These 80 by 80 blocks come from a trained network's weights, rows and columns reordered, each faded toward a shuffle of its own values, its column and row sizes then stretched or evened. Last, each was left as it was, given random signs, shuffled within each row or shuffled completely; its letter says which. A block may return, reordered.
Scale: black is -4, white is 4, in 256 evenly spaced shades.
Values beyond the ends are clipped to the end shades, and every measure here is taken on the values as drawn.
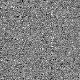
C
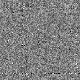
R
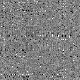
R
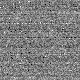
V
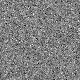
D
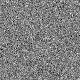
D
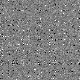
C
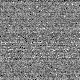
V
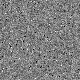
D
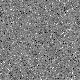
D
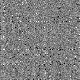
R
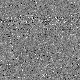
V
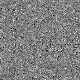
C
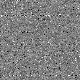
V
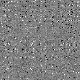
R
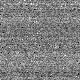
V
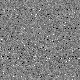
V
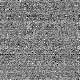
R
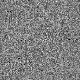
C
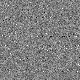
V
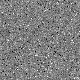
D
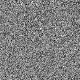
C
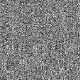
R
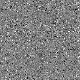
C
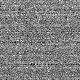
V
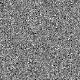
C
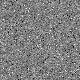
D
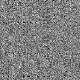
R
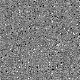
C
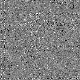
C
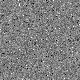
D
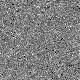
D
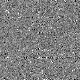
C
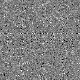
C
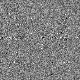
C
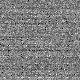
R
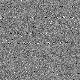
V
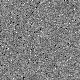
D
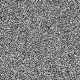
C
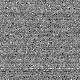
V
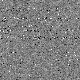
V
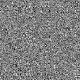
R
